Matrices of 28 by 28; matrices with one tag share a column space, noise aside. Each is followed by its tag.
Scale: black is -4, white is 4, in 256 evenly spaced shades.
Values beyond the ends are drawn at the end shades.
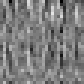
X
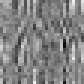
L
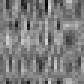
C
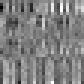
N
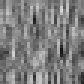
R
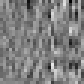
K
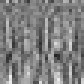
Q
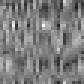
C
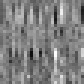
R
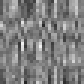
L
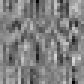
L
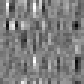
C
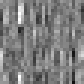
R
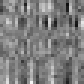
N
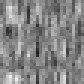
R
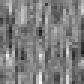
R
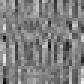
L
